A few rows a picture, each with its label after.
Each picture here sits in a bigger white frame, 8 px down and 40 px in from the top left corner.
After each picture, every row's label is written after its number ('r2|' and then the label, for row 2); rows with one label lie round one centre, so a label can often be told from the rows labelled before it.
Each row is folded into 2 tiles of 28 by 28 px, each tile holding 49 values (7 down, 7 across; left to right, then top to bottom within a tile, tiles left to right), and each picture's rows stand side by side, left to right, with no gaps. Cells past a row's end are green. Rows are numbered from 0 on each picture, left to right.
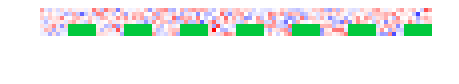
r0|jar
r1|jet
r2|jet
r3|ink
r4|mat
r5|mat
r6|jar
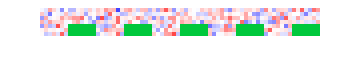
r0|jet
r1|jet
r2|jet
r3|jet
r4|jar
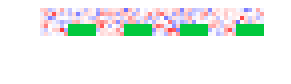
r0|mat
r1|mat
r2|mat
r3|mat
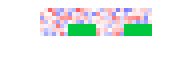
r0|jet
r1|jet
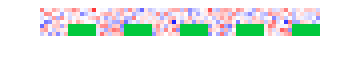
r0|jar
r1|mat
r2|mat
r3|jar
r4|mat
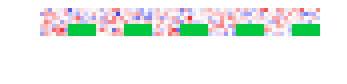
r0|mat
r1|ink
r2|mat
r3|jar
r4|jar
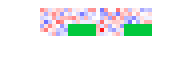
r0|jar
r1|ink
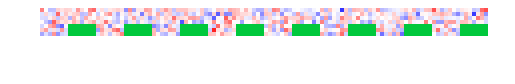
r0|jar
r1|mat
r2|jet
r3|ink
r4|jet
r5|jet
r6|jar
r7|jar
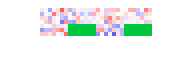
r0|mat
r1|jar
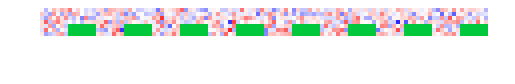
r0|ink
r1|mat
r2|ink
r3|mat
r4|mat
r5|mat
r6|mat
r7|ink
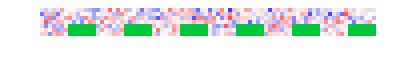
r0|ink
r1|ink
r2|ink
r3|jet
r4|ink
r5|ink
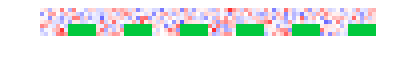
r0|mat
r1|ink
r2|mat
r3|ink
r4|mat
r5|jar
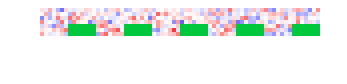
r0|jet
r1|mat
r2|mat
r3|mat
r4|jar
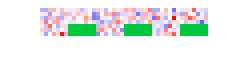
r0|ink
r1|jar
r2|jet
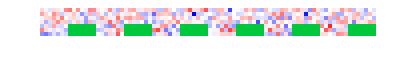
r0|jar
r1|jet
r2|jar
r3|jet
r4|jar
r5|ink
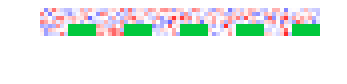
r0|jet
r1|mat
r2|jet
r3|jet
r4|jet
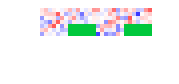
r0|jar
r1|jar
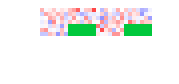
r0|jar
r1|ink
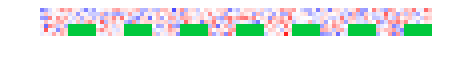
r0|ink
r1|ink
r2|jet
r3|jet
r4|ink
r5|jar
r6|jar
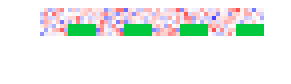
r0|mat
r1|mat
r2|mat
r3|ink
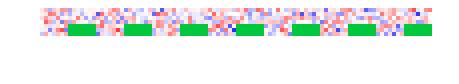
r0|mat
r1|mat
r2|mat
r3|jar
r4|jet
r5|ink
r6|jar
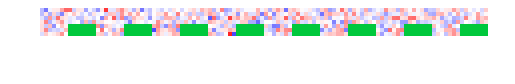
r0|ink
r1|ink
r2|mat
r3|jet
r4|jet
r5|mat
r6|jet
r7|mat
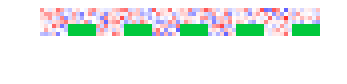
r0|jar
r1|ink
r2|jar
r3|jar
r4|jet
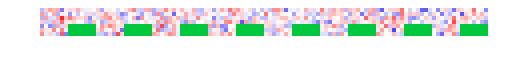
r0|jet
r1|jar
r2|ink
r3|ink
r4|jet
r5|jar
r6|ink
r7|jet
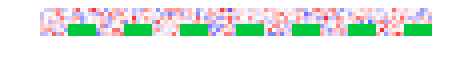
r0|jar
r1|mat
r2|ink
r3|jet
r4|jar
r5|jet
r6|ink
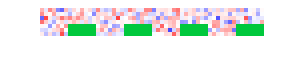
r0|jet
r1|jar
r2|ink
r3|mat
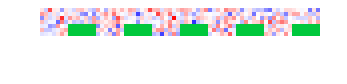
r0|jet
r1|jar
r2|jar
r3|ink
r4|ink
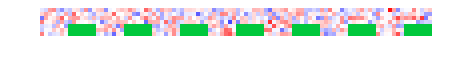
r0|jet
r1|jar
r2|jet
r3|mat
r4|ink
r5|jet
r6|jet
